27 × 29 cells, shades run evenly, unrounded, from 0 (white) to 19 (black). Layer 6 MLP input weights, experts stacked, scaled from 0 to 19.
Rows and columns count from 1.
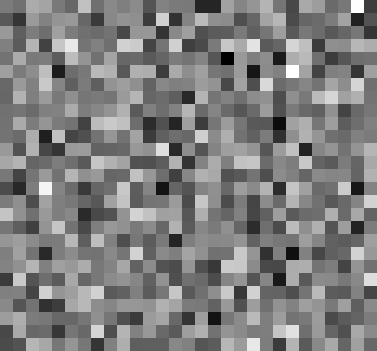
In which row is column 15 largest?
8
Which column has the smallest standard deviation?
9
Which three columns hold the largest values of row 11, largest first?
4, 22, 12
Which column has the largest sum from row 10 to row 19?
7
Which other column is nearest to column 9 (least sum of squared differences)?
24
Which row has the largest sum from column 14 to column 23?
10
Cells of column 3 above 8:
20
